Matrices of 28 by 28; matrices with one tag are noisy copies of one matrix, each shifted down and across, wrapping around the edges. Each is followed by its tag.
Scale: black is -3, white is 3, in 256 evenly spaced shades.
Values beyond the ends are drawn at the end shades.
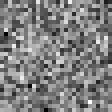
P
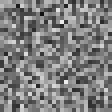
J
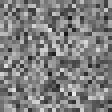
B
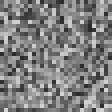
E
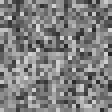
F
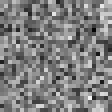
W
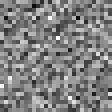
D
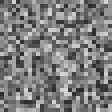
W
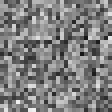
E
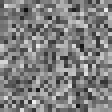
B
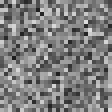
J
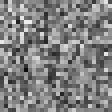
E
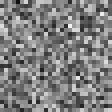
P
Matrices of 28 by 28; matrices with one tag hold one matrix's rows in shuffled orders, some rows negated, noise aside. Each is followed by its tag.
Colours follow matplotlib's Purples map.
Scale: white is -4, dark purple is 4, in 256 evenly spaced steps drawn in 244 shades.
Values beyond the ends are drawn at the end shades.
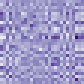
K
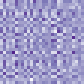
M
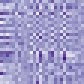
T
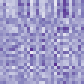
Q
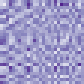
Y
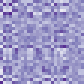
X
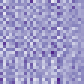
M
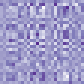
Q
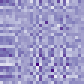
T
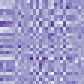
T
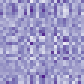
Q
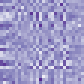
T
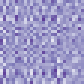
M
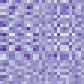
Y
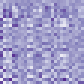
X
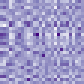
Y
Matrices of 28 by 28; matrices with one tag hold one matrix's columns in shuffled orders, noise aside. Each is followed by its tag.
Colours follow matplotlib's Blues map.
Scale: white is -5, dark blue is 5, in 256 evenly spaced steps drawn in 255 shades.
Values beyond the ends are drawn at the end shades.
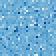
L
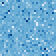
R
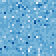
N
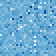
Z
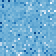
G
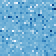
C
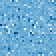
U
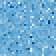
N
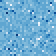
R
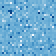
Z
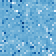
G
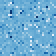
Z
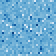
U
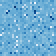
Z
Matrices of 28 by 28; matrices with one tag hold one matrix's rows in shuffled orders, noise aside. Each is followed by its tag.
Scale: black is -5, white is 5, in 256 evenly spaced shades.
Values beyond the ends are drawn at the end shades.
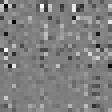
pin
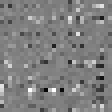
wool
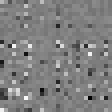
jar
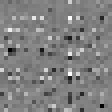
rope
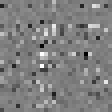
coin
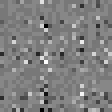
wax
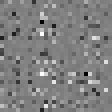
coin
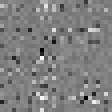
coin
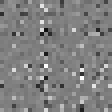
wax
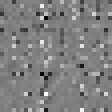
wax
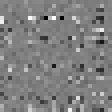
wool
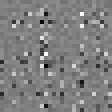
wax
